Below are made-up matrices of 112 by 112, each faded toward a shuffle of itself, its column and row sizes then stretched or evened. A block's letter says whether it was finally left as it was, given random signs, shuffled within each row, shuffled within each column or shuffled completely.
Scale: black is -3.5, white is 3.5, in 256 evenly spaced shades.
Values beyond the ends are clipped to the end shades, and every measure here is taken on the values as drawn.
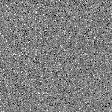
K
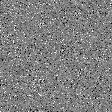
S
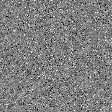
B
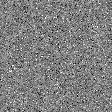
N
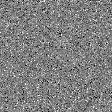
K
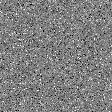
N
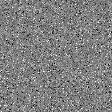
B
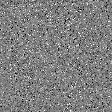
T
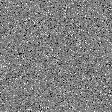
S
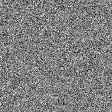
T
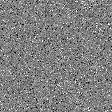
S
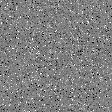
B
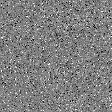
K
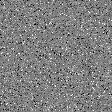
S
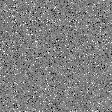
B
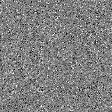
K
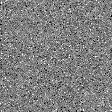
T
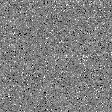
K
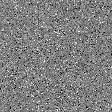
T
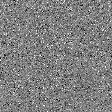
B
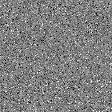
S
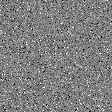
S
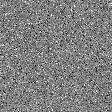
N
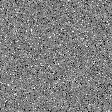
N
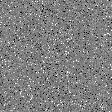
T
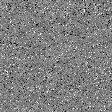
S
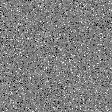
S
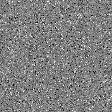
K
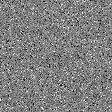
N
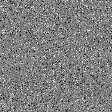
B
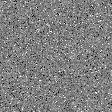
N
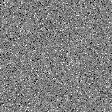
T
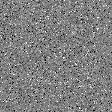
T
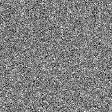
K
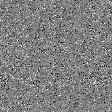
K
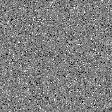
K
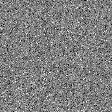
T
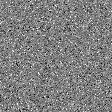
S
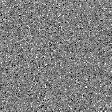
K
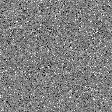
S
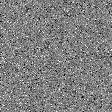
N
